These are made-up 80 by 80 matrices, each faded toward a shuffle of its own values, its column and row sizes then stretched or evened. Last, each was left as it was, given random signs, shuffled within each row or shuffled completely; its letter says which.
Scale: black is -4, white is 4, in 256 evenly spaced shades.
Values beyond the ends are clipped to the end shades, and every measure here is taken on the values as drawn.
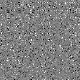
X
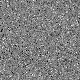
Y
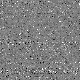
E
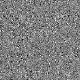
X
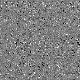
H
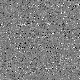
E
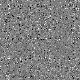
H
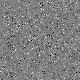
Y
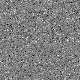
E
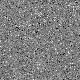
Y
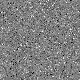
Y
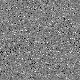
E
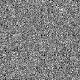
X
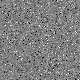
Y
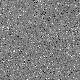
Y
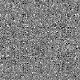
X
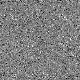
E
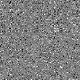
X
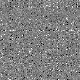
X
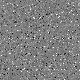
E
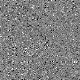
X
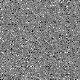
H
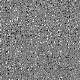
H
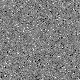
Y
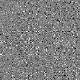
X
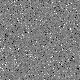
Y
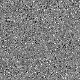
E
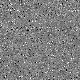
E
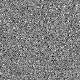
E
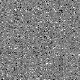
X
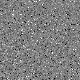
E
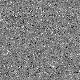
E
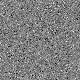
Y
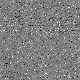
E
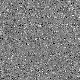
E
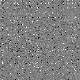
X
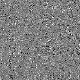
X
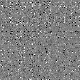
H
